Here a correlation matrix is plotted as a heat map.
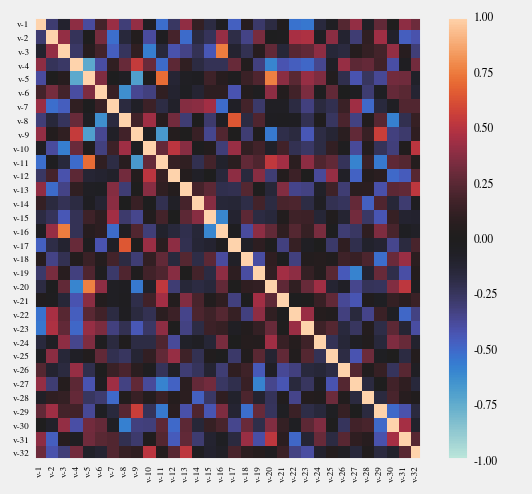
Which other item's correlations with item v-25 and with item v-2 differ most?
v-13
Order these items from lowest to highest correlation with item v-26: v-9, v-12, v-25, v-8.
v-25, v-12, v-9, v-8
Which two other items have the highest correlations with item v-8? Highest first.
v-17, v-10
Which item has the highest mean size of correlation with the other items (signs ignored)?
v-4
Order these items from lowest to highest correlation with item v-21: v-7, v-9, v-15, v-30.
v-9, v-7, v-15, v-30
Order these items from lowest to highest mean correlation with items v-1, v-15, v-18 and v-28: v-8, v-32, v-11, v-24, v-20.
v-8, v-20, v-24, v-11, v-32
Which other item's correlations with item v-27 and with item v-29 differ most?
v-19
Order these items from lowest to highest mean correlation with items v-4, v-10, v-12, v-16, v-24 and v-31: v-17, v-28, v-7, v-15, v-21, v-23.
v-15, v-23, v-7, v-21, v-28, v-17
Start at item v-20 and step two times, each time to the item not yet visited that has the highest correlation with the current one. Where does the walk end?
v-11
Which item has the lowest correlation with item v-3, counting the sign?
v-10
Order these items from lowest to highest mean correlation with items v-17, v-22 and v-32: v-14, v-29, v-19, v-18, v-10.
v-18, v-29, v-14, v-19, v-10
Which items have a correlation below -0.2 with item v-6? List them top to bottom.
v-4, v-8, v-9, v-10, v-17, v-28
